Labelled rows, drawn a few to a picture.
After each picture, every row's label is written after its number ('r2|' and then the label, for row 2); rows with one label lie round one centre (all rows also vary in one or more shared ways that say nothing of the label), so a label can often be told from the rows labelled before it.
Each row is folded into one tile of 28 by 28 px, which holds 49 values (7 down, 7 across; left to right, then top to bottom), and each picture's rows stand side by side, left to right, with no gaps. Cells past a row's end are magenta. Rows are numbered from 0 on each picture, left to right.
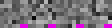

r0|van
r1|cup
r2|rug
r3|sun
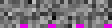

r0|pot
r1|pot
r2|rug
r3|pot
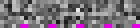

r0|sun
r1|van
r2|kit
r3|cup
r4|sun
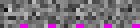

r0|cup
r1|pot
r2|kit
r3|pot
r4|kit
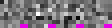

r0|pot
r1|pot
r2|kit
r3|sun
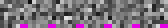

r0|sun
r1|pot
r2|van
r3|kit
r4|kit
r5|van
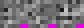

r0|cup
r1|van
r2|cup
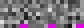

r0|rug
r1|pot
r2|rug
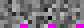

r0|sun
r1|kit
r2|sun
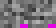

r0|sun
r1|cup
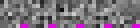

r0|pot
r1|rug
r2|cup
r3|rug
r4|van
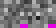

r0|kit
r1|pot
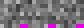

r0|kit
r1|pot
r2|kit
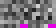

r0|rug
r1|sun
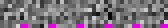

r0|sun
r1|rug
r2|pot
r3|rug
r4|sun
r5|rug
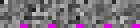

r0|pot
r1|cup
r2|van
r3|van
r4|van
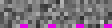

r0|sun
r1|kit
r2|pot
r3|rug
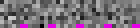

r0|van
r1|rug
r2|pot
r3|sun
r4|van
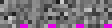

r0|van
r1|kit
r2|pot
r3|rug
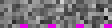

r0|van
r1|van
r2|kit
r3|kit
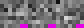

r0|cup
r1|cup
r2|van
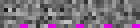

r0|cup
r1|kit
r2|cup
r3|pot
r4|sun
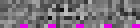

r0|cup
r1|kit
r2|cup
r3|pot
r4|sun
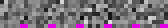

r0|pot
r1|kit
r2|pot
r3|rug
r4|cup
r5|van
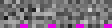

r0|cup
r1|cup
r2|rug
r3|rug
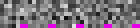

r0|rug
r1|pot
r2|pot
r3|rug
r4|kit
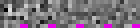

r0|cup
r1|van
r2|sun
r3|van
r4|sun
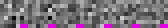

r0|rug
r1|kit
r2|van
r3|sun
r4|van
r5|rug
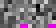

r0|sun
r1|kit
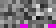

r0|rug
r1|pot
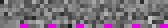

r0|pot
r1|cup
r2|rug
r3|kit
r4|sun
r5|van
